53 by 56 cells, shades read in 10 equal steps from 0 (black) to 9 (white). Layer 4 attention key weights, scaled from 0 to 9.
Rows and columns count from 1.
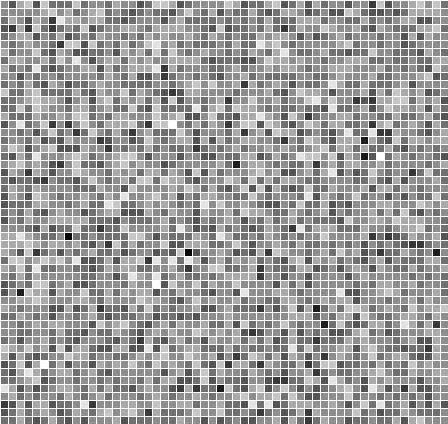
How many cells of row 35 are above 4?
40
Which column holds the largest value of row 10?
54
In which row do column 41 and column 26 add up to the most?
26
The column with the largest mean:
20
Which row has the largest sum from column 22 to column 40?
16
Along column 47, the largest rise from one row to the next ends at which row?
17
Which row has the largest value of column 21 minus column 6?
23
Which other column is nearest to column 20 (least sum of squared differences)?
22
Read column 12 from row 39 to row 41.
6 6 3
